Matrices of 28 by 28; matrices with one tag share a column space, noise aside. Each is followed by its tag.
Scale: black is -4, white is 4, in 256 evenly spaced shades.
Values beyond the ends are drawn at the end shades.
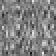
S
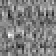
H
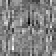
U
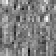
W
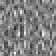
S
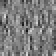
U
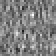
H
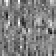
U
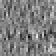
H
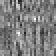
W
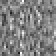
S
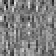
W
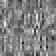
U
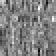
W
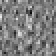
S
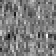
H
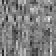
W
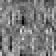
U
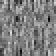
W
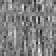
W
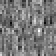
U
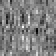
U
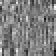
W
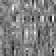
W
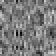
S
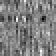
W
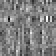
W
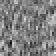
S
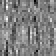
W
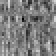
W
